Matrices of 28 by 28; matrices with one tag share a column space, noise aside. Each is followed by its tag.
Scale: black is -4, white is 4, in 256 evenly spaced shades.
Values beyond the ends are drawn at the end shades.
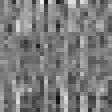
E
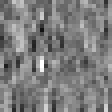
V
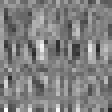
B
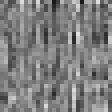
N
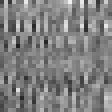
E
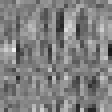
B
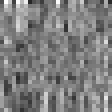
E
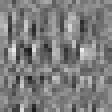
B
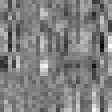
V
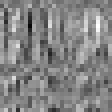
B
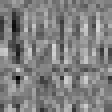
B
